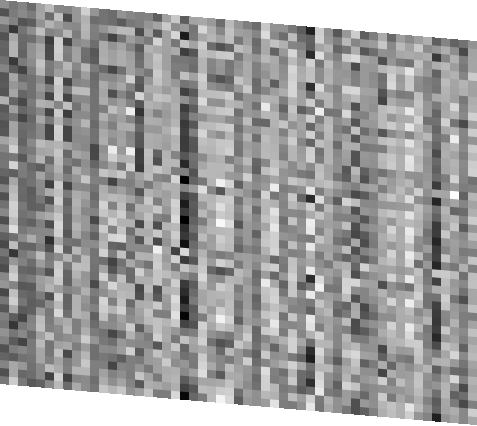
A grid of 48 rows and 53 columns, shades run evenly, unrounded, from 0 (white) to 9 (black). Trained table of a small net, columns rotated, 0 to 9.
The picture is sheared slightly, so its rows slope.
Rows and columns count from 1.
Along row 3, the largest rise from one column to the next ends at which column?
21
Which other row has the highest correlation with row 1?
42
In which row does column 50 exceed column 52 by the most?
29
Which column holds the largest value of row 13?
16
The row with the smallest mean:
39
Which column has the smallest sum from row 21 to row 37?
46
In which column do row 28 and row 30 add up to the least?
18
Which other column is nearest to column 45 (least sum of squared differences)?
24
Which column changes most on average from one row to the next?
35
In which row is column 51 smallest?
20
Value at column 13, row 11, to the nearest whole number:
6
